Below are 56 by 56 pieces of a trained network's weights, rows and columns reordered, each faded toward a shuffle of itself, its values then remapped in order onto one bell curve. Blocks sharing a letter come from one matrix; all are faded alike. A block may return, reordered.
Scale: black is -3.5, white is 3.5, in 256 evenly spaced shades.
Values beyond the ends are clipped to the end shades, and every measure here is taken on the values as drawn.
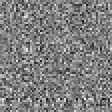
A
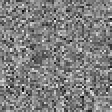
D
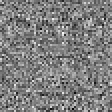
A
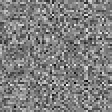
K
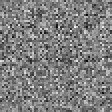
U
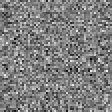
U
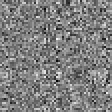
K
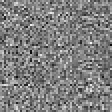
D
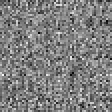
D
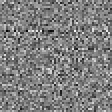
A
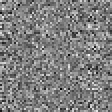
D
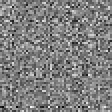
A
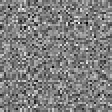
K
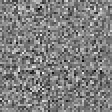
U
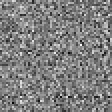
U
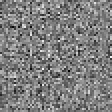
D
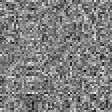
K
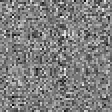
D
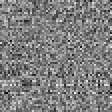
A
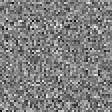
A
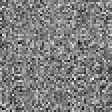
U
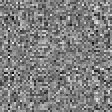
K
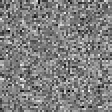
U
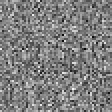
U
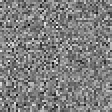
D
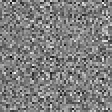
U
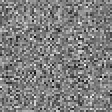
U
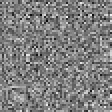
U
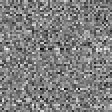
A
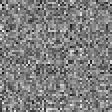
K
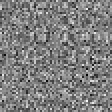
K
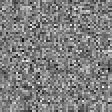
U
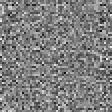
K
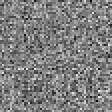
D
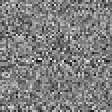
A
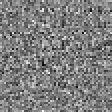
A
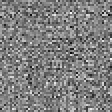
U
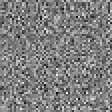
K
